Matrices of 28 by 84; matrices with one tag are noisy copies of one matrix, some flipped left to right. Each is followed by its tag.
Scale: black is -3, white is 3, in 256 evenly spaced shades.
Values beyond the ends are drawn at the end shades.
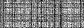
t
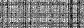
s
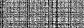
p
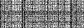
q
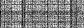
q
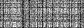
t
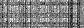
s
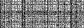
q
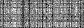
t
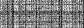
q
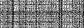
q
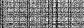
p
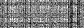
s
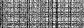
p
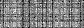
t
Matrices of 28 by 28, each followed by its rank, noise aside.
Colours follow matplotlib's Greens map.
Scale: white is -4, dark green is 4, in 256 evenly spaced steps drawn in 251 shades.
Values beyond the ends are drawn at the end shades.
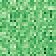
four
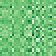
two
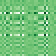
one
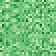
four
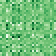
two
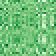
three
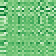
two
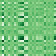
one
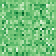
four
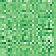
three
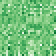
four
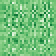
three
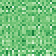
three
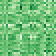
three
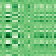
one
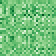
four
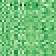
three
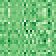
three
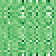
two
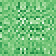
three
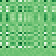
one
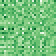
four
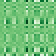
one
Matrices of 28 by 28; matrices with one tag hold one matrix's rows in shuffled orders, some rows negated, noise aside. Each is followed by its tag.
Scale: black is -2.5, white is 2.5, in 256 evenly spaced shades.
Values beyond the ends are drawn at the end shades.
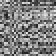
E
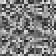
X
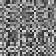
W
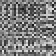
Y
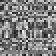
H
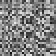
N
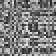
E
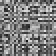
E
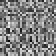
W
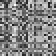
H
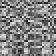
X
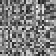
N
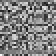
H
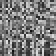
N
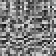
X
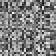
N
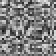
X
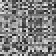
H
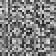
N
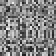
W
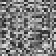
X
